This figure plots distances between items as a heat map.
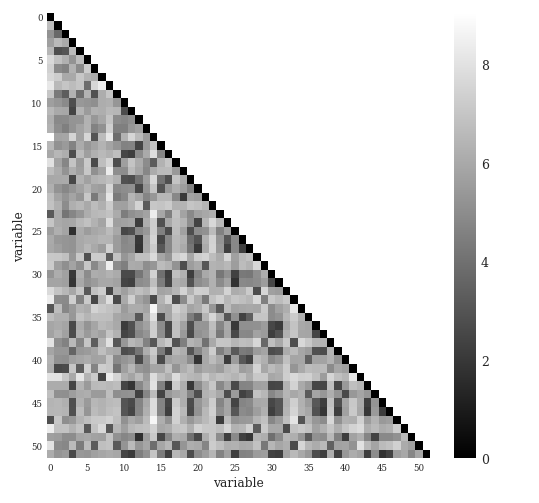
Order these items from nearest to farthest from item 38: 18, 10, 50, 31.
50, 18, 10, 31
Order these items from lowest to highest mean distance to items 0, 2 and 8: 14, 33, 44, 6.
44, 6, 33, 14
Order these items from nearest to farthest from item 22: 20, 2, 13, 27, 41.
13, 2, 41, 20, 27
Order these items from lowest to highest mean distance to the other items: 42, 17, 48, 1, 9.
9, 1, 17, 48, 42
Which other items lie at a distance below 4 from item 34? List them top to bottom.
0, 23, 47
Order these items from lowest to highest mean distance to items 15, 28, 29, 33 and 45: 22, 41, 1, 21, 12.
12, 21, 1, 41, 22
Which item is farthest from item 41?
42
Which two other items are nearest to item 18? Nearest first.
21, 29
